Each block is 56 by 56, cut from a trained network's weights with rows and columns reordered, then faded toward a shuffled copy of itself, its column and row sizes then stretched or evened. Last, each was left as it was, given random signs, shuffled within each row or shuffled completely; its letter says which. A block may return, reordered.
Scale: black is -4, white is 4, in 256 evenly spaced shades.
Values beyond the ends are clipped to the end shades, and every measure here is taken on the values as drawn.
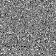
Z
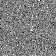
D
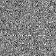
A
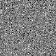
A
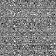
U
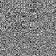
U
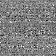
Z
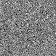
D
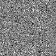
A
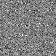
Z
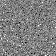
D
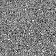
Z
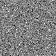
D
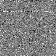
Z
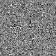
A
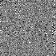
A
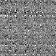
U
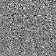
A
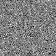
Z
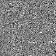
A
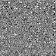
A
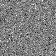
D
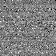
Z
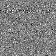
Z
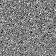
D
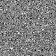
Z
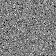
D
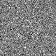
Z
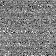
Z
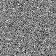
D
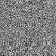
U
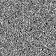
D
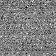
Z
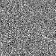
A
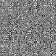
U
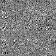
A
